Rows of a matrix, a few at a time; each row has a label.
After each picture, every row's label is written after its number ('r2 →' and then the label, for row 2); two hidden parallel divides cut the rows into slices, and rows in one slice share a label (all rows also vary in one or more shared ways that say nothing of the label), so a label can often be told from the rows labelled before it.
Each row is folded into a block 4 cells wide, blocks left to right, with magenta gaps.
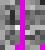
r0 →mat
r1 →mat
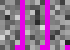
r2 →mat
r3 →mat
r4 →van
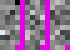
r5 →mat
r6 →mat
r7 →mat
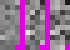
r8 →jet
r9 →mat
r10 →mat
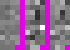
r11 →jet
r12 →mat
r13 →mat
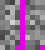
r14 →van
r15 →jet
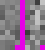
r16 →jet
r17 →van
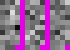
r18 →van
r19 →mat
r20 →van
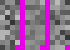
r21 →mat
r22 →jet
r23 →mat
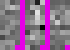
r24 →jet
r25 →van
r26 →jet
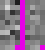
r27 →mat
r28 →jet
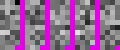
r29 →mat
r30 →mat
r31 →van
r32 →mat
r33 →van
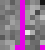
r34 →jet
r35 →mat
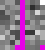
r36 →mat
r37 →van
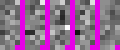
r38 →van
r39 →van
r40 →mat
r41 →van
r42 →jet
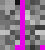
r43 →mat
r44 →van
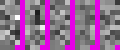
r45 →mat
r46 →mat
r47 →van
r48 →jet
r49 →mat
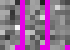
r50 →mat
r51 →mat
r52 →jet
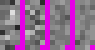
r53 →van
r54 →mat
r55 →jet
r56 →jet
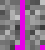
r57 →jet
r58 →van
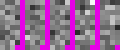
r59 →van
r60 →jet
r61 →van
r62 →van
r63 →jet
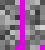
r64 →van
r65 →mat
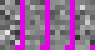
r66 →mat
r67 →jet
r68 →jet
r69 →jet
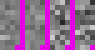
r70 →jet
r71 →jet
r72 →mat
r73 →mat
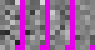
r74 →van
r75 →van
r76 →jet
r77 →jet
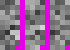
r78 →van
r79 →mat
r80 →van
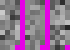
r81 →jet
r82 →jet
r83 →van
